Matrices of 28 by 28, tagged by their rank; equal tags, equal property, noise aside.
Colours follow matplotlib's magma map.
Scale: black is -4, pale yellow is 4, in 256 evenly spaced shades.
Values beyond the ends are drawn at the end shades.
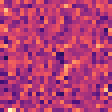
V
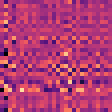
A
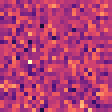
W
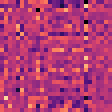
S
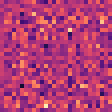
S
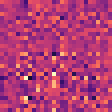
S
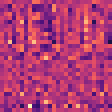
S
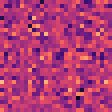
V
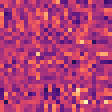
V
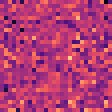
W
